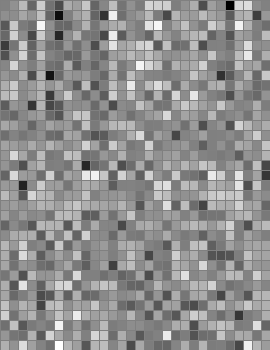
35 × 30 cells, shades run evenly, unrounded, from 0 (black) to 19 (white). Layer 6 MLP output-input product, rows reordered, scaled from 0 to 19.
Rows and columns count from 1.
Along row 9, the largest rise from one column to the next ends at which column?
10
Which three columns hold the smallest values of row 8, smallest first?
6, 25, 4
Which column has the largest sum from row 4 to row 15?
13
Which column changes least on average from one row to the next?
5
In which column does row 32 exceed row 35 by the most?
15
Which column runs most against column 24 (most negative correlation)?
30
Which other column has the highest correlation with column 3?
28
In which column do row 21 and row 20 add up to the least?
16
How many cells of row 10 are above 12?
9
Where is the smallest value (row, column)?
1, 26
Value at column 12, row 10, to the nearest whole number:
7
